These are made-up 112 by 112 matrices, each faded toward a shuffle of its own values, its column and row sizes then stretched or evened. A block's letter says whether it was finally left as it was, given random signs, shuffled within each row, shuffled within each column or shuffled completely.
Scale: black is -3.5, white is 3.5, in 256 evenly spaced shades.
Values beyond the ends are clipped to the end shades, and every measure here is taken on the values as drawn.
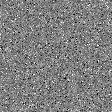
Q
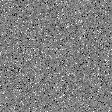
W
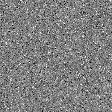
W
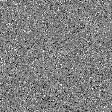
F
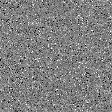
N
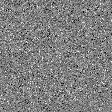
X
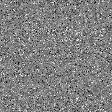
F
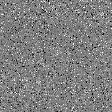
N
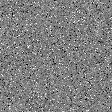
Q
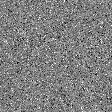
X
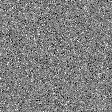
Q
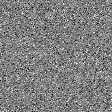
N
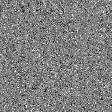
N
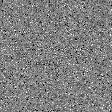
N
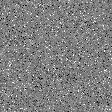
Q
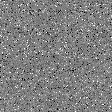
X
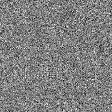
N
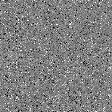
N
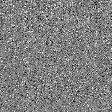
N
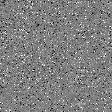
N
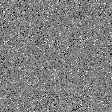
F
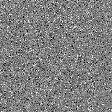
N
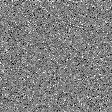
X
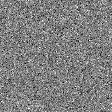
W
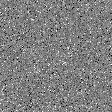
Q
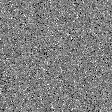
Q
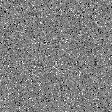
N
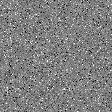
W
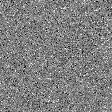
Q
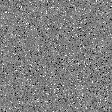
W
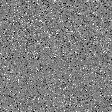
X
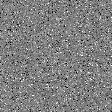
F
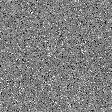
Q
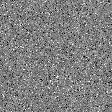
Q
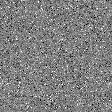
X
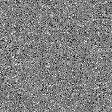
N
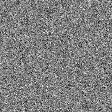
F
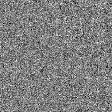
N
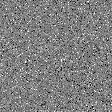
W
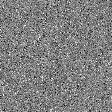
W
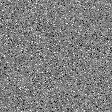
Q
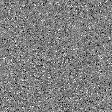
N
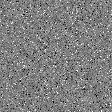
W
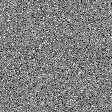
Q
